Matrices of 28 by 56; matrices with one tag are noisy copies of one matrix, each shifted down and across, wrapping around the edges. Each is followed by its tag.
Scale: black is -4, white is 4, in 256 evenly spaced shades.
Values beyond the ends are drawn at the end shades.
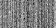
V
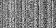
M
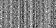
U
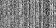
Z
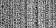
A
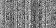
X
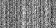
V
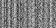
U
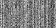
Z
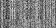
Z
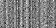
U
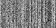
Z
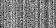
M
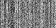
Z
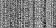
A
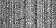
A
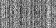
V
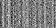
U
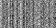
U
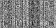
X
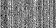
Z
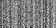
U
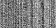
A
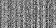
U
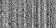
U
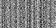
U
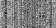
A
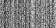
V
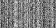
V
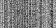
A
